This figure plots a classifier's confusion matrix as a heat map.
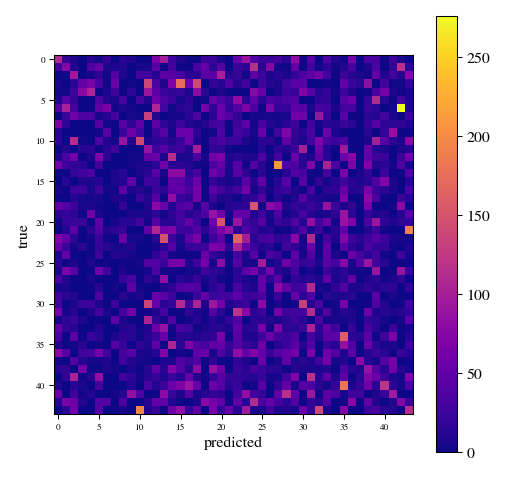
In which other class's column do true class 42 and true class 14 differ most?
24
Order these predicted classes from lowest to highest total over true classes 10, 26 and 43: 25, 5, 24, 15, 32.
25, 24, 15, 5, 32
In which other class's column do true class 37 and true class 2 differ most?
20
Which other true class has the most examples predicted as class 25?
30
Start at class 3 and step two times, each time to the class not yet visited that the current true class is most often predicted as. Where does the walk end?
40
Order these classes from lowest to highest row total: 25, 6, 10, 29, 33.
29, 33, 25, 10, 6
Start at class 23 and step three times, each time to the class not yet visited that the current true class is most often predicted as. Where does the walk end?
27
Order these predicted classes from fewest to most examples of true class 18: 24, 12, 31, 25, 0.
25, 31, 0, 12, 24
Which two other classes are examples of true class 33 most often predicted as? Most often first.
31, 13
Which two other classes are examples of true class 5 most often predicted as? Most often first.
39, 22
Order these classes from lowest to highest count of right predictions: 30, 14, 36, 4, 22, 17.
36, 17, 14, 4, 30, 22
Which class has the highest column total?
35
